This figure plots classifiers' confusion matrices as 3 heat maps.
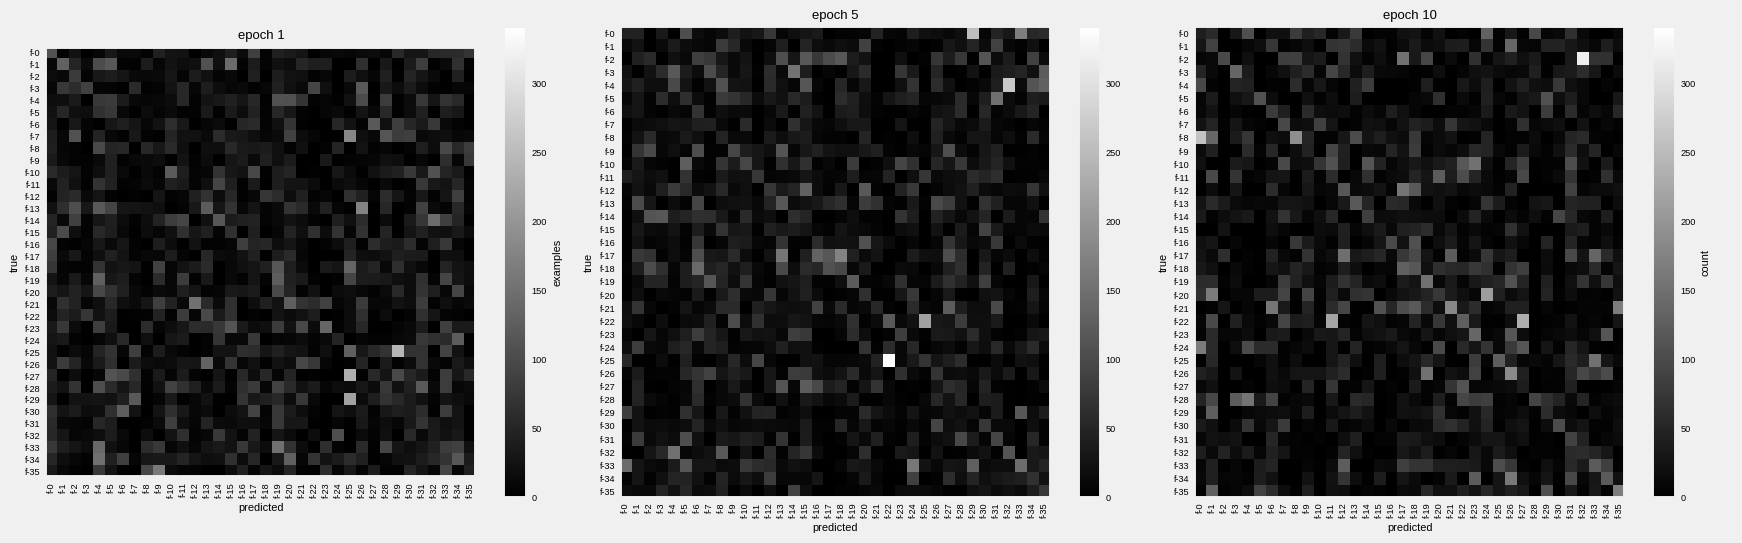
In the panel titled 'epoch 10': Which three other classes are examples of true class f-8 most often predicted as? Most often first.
f-0, f-1, f-13
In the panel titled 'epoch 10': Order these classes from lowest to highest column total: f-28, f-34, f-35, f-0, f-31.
f-28, f-35, f-34, f-0, f-31
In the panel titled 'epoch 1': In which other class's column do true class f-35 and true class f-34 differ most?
f-9
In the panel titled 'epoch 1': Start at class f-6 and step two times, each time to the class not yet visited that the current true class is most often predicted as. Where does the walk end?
f-25
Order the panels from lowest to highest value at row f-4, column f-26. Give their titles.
epoch 10, epoch 5, epoch 1
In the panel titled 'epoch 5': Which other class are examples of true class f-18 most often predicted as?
f-6
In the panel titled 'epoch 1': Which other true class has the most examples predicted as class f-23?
f-21
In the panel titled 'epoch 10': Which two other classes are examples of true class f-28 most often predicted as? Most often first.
f-4, f-3
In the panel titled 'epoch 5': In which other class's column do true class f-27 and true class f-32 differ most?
f-4
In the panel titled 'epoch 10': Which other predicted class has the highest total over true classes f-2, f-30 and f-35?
f-32
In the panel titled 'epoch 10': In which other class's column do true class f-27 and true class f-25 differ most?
f-33
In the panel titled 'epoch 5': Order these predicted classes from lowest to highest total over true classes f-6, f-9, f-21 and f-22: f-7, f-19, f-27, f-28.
f-7, f-19, f-28, f-27
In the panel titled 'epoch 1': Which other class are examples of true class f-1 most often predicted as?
f-15
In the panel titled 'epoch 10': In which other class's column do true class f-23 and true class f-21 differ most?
f-35
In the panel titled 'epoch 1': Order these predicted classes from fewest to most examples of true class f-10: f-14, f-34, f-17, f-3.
f-3, f-34, f-14, f-17
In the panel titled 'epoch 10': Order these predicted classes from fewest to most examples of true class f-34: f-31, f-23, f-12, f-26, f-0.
f-0, f-12, f-31, f-23, f-26
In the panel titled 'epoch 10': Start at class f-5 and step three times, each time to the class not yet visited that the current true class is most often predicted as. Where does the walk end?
f-26
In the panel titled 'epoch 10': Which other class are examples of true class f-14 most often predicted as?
f-30
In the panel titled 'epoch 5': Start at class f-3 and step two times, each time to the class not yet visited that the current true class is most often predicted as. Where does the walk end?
f-2
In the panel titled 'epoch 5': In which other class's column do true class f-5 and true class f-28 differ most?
f-31
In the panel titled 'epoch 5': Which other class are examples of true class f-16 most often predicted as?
f-20
